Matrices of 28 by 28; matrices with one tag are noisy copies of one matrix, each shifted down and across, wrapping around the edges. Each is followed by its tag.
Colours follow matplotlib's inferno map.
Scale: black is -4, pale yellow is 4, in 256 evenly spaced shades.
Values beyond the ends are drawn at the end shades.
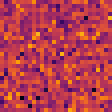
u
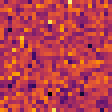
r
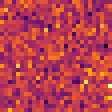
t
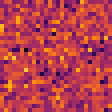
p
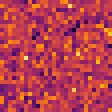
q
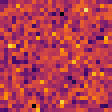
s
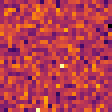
r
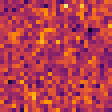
p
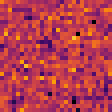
s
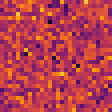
p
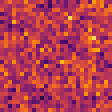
s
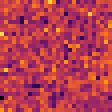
s
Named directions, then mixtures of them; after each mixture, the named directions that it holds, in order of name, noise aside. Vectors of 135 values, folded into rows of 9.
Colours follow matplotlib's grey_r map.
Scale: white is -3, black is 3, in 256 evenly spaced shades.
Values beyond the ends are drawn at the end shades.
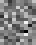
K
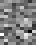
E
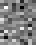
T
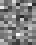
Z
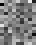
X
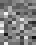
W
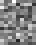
Z.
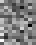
K, T, W.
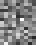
W, Z.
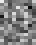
K.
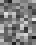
K, W, Z.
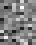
T.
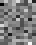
X.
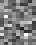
E, K.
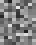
K, Z.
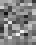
K, W, Z.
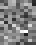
K, Z.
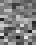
E, W.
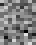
K, T, X.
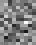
K.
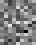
K.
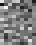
T, X, Z.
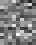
E, Z.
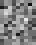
W, Z.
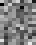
T, X.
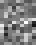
E, K, W.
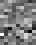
E.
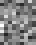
K, W, X.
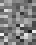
E.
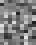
K, W, X.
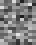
Z.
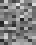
T, W, Z.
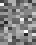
K, X, Z.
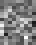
E, W.
